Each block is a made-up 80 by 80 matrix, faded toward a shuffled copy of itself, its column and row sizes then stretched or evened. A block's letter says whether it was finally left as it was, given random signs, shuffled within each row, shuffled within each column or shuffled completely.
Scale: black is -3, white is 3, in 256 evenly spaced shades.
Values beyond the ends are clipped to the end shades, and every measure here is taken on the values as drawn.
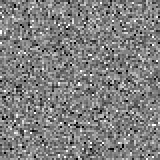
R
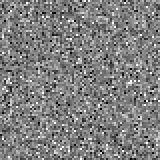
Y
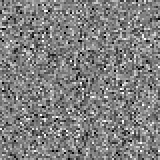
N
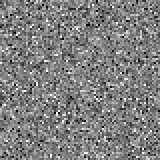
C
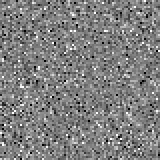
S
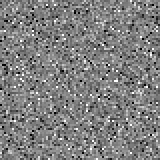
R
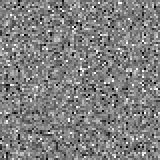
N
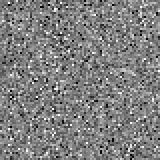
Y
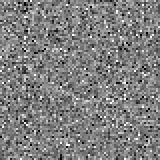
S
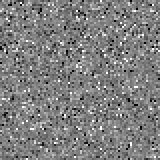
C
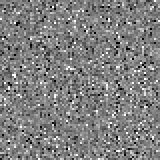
S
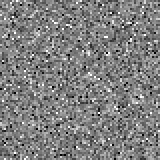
R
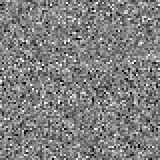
C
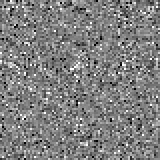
N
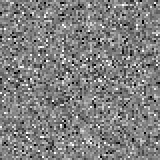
S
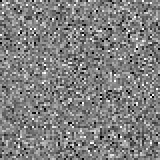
N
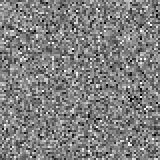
Y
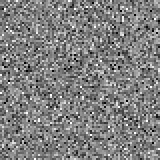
R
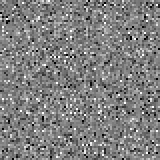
N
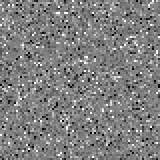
R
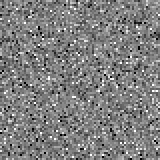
R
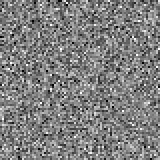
R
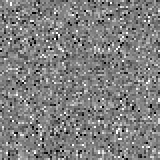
N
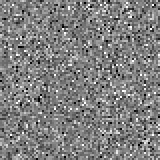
Y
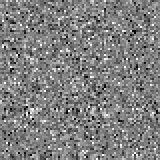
N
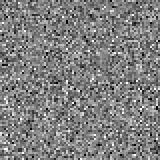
N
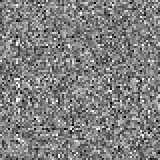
N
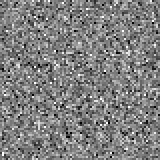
N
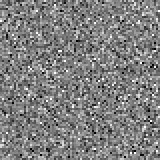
R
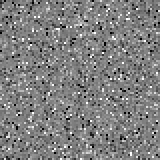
R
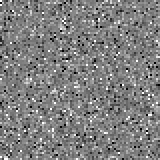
Y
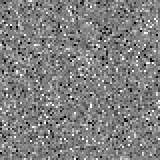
R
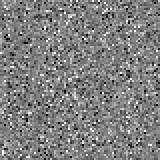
Y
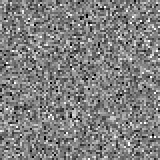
R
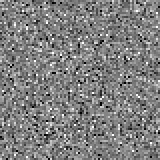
Y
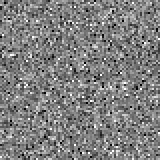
R
